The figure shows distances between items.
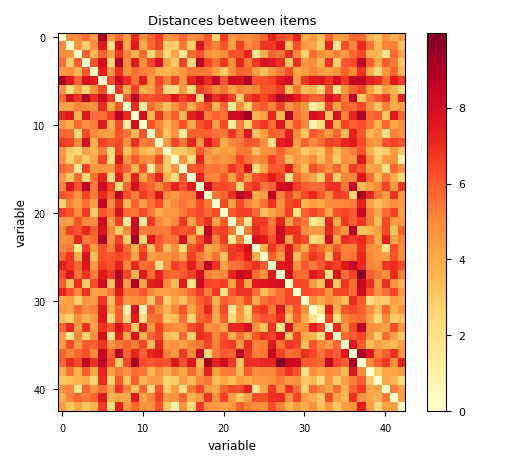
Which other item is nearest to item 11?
15
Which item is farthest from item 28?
9
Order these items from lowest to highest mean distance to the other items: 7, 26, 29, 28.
29, 28, 26, 7
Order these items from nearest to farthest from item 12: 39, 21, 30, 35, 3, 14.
39, 21, 30, 14, 35, 3
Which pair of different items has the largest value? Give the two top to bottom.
27, 37
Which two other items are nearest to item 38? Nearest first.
30, 39
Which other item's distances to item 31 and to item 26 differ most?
10
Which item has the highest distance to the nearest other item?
5
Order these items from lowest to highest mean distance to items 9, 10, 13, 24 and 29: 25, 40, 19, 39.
40, 39, 25, 19
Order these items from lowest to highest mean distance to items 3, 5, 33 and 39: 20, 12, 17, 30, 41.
30, 20, 41, 12, 17
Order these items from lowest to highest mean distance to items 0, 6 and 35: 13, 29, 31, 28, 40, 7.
13, 40, 31, 28, 7, 29
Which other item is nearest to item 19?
0
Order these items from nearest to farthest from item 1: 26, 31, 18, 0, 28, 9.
28, 31, 0, 18, 26, 9
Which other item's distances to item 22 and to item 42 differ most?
14
